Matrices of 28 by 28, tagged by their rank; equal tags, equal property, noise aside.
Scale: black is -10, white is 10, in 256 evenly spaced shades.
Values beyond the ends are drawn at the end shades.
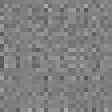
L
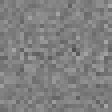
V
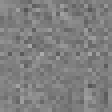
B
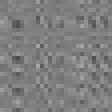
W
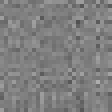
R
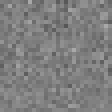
V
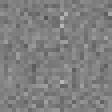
B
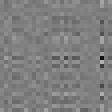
W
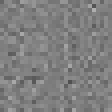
B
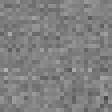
B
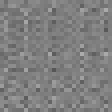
L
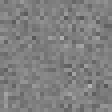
B
